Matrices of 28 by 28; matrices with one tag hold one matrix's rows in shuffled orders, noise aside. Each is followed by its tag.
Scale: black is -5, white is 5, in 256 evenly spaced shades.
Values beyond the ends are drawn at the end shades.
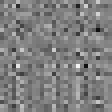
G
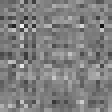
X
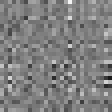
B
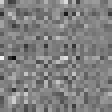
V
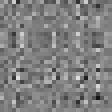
G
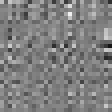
B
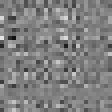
V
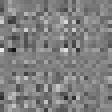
V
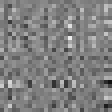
B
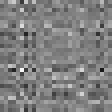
X
